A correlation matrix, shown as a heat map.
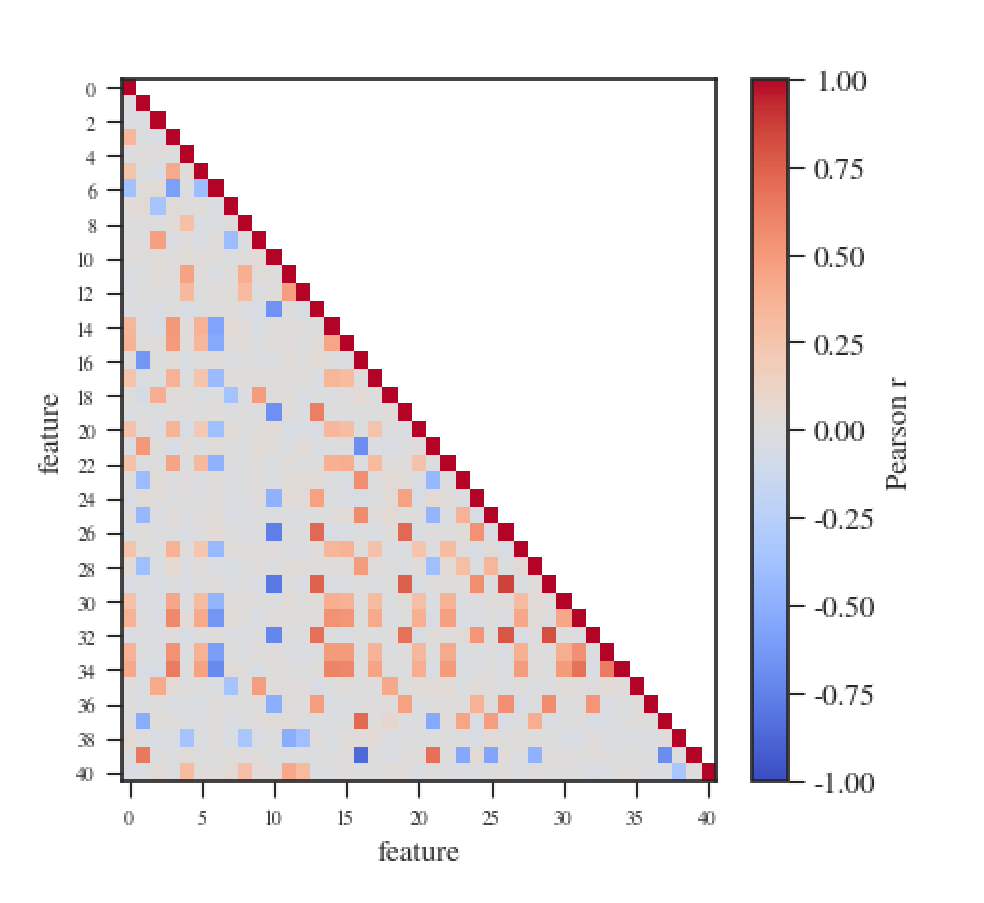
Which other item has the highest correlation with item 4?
11
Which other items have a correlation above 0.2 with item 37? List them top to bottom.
16, 23, 25, 28
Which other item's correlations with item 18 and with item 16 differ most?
39
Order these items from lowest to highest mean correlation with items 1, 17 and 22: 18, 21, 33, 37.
37, 18, 21, 33
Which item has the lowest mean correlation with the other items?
6
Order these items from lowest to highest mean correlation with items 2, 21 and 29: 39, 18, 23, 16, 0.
16, 23, 0, 18, 39
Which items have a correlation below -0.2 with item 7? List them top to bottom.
2, 9, 18, 35
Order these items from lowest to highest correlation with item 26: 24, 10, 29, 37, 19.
10, 37, 24, 19, 29
